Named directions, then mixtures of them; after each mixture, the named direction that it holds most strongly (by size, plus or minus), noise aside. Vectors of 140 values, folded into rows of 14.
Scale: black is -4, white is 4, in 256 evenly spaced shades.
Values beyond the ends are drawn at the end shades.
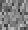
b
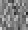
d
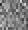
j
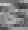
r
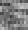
r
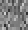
b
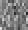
d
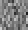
d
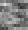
r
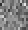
j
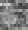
r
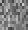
j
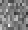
d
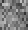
j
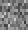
b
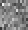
j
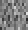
d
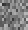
j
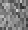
j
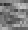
r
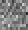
j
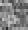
r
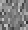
b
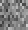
j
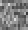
d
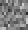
b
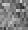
j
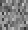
b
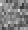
b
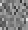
j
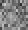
b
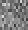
j
